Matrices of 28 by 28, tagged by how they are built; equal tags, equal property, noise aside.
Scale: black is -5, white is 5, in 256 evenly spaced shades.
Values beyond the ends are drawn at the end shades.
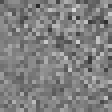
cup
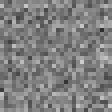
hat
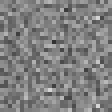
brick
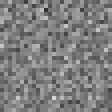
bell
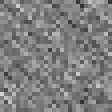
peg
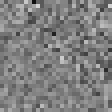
cup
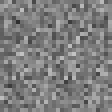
bell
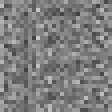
brick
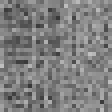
hat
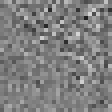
cup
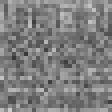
hat
